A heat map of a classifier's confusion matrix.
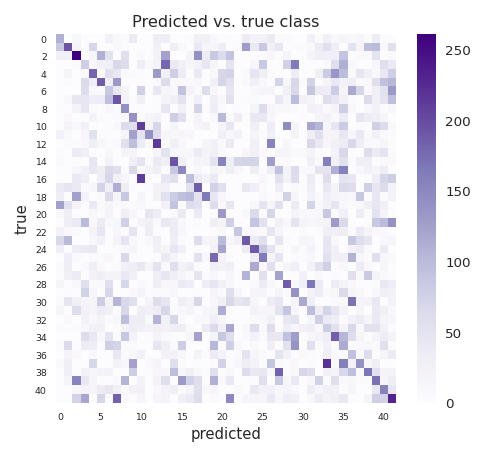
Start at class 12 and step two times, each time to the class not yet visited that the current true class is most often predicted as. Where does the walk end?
24
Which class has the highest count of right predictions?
2
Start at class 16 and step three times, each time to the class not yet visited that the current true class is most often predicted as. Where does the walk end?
31
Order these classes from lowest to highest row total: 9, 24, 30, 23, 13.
13, 9, 24, 23, 30
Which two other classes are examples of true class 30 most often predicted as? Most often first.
36, 7
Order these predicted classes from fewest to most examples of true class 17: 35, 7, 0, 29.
29, 0, 35, 7
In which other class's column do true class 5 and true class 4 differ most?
12
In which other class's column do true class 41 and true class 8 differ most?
7
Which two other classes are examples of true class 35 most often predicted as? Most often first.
29, 19
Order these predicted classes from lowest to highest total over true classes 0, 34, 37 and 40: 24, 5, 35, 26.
5, 24, 26, 35
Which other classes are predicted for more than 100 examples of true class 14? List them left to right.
20, 26, 33
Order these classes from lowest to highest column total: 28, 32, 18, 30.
30, 18, 32, 28
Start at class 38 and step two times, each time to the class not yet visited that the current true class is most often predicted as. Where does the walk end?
23
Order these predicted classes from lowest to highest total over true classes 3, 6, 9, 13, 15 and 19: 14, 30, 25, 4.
30, 4, 25, 14
